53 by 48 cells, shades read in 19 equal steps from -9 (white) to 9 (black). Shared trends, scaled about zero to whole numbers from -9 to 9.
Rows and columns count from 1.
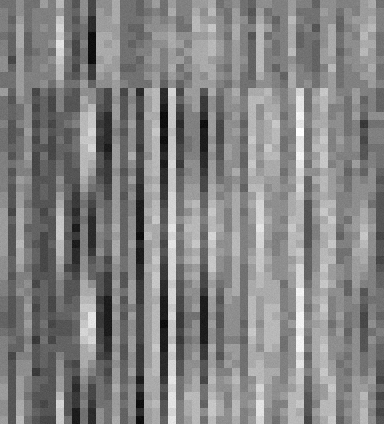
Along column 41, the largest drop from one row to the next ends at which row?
12
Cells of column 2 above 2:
29
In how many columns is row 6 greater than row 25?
18
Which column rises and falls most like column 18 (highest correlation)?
6
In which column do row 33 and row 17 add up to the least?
38
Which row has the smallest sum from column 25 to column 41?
52
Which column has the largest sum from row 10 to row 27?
21
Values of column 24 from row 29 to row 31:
-4 -3 -3
